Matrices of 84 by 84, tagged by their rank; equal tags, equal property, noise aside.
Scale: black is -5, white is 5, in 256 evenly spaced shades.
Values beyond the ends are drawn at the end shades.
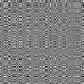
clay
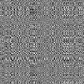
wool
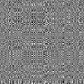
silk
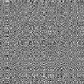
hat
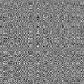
silk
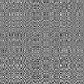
silk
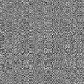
hat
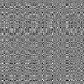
wool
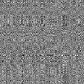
hat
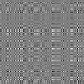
clay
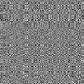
wool
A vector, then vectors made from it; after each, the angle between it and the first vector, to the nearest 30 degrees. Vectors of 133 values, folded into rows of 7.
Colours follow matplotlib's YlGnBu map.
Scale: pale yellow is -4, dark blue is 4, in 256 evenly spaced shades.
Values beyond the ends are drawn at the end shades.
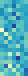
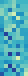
150 degrees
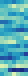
90 degrees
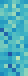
150 degrees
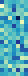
60 degrees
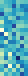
30 degrees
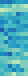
120 degrees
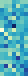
30 degrees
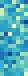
120 degrees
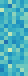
90 degrees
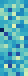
150 degrees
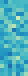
120 degrees
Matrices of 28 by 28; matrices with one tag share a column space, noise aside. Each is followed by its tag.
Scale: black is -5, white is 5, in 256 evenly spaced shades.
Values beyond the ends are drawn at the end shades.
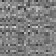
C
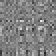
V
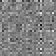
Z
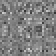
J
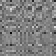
C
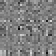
V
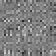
V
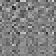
C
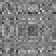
J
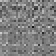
C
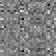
J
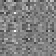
Z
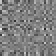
V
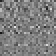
C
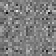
J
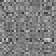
Z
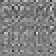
C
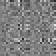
Z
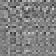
C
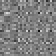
Z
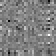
V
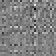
C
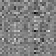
Z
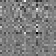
C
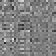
Z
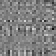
V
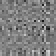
V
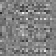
J
